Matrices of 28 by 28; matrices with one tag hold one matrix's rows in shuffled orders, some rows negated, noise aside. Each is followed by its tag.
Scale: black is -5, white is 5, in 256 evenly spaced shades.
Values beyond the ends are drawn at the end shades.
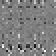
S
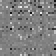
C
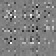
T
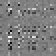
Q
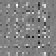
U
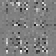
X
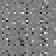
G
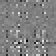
X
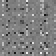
G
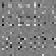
S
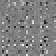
G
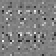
S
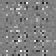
X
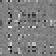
Q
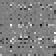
C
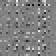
U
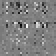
X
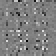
X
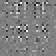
X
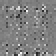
X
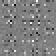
T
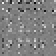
S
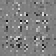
X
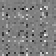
G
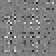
T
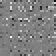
C
